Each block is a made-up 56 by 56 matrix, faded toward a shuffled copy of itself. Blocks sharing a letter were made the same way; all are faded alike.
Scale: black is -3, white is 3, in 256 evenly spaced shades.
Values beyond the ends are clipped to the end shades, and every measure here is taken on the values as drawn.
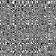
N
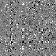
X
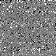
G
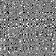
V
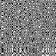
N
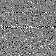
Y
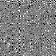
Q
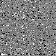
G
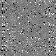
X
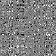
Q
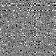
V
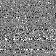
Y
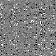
X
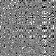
N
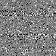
Y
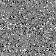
Y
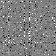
X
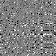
Q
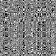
N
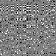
N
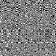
V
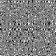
V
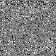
Y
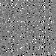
X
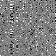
X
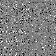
G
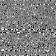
Y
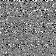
Y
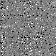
G
